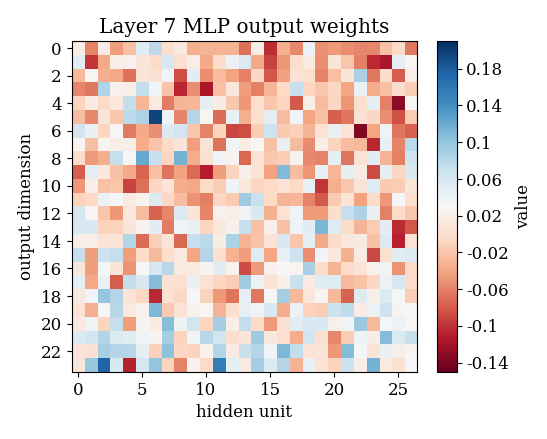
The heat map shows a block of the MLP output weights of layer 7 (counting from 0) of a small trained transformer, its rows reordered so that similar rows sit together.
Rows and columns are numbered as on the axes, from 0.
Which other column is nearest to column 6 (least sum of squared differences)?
5
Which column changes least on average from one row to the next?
15
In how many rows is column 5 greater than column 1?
11
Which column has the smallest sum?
25
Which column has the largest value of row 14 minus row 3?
10
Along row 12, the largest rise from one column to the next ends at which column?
8
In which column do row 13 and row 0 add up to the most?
6
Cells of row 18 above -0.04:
22
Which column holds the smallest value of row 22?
20
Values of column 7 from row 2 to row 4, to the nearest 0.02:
0.04 -0.02 -0.06
